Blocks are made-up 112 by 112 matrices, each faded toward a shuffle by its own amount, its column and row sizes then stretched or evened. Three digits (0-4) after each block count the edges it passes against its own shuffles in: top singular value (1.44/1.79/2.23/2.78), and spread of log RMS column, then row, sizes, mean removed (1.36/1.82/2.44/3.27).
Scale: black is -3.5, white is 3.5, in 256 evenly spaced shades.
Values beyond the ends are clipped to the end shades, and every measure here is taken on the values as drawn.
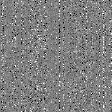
1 4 0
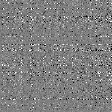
0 3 4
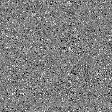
0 1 2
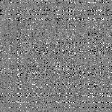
2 3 4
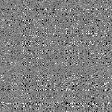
3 3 4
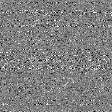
0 1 4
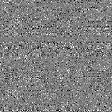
3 0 3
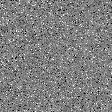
0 0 0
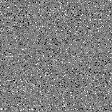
1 0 2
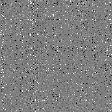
1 3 2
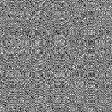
4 0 0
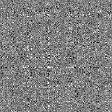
2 3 3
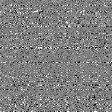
3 2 4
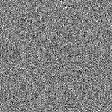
3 0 1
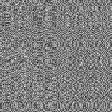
4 0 0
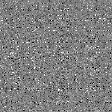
1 2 3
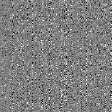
2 4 1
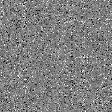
1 2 0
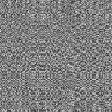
4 0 3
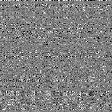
3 0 4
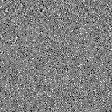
3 0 0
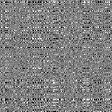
4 3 4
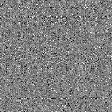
3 1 2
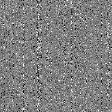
0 4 0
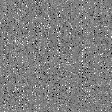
2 3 0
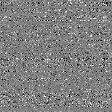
1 1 4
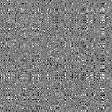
4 3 3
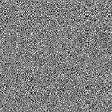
3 2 2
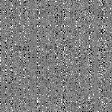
2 4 2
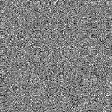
3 1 1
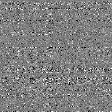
1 2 4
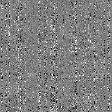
0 4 1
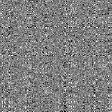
3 3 3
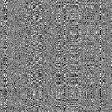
4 4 1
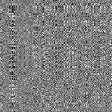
4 4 3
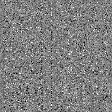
1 2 1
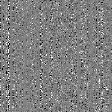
3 4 0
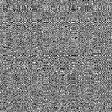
4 0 3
